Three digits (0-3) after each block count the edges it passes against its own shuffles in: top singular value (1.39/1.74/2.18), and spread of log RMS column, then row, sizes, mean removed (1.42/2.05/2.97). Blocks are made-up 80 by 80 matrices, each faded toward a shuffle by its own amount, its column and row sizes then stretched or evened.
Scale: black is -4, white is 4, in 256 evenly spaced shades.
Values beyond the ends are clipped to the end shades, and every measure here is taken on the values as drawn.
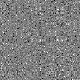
3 1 0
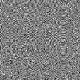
3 1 0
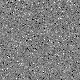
0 0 0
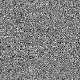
2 0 2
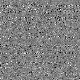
1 0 2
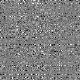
0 2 3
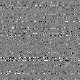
2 0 3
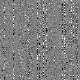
1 3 0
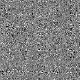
0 2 2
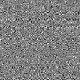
3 0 2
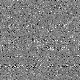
2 0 2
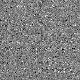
0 0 2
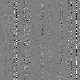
3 3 0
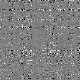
1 2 3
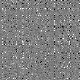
3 2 2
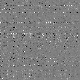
2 1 2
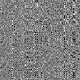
3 2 0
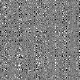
0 3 2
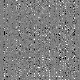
1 3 1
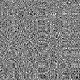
3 0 1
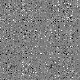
1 2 2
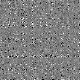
0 2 2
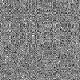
3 0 0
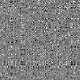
3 2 2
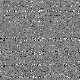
0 1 3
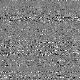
1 0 3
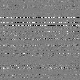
3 0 3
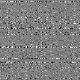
1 1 3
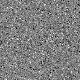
0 1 0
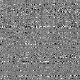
2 1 3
